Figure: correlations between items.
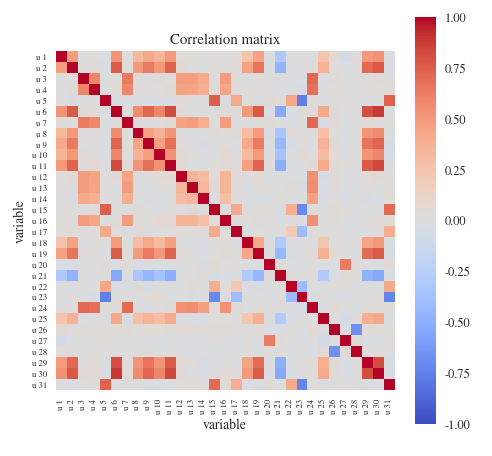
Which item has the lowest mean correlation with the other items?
u 21
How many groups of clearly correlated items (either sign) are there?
5
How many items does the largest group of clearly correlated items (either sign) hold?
13
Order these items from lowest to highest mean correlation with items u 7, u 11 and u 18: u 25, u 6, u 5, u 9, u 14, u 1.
u 5, u 14, u 25, u 1, u 9, u 6
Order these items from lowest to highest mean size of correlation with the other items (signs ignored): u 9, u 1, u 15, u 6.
u 15, u 1, u 9, u 6
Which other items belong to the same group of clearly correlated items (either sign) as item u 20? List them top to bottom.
u 27
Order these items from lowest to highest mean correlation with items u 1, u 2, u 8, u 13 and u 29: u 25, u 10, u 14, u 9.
u 14, u 25, u 10, u 9
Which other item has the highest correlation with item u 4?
u 24
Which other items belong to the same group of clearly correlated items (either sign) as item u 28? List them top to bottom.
u 26
